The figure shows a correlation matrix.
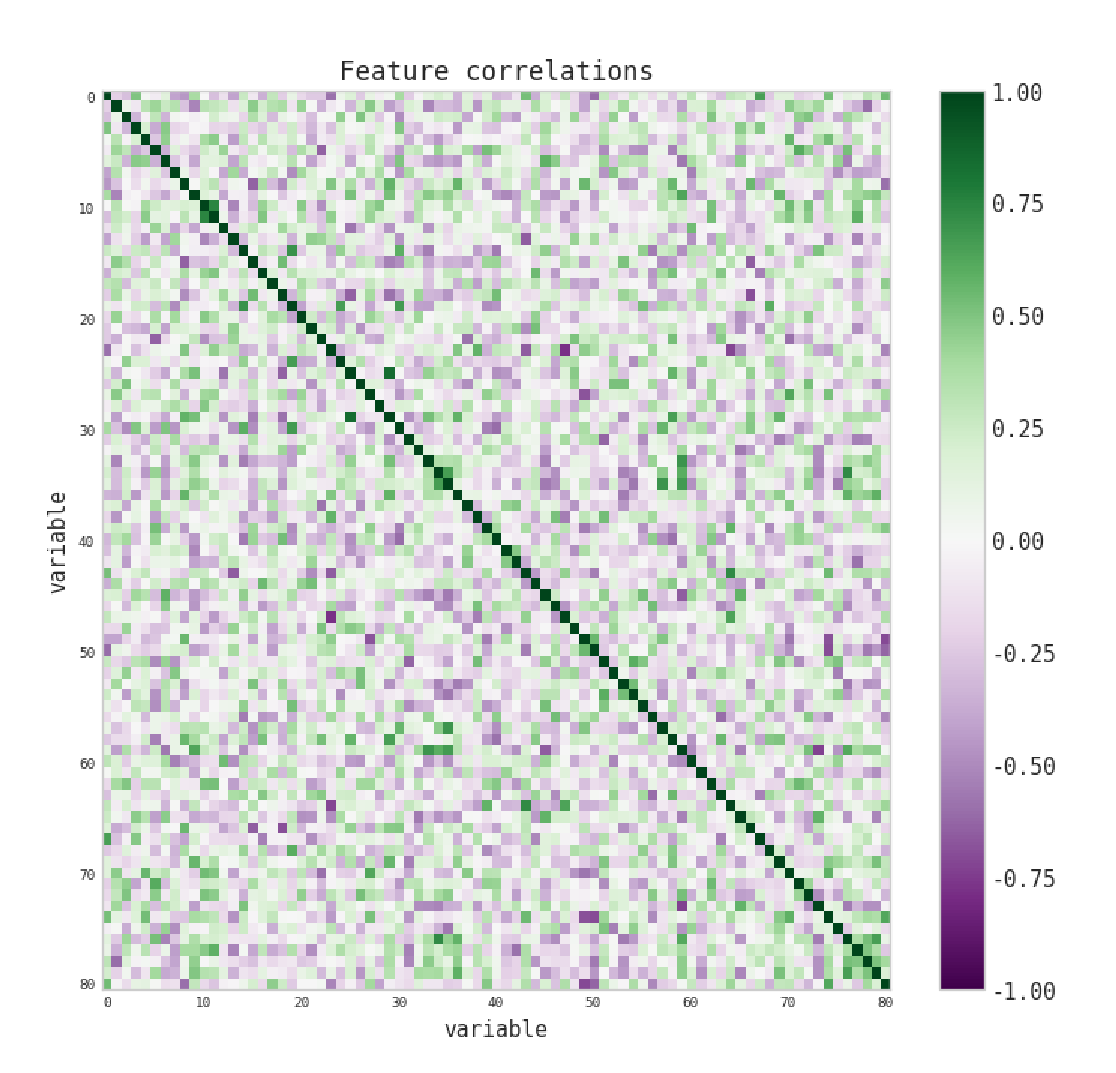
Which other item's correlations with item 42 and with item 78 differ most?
77
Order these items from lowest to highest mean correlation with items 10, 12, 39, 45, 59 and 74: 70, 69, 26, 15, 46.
46, 26, 15, 69, 70
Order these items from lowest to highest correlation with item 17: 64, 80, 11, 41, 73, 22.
22, 11, 64, 73, 41, 80
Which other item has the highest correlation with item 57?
35
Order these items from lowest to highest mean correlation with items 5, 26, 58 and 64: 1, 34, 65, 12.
12, 65, 34, 1
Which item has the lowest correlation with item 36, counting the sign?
53
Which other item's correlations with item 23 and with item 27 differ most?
49
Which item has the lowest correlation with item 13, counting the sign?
43
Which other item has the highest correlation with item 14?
19
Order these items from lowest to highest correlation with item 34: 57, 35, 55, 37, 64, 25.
64, 55, 37, 25, 57, 35
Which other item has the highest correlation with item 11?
10
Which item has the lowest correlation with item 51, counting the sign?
31
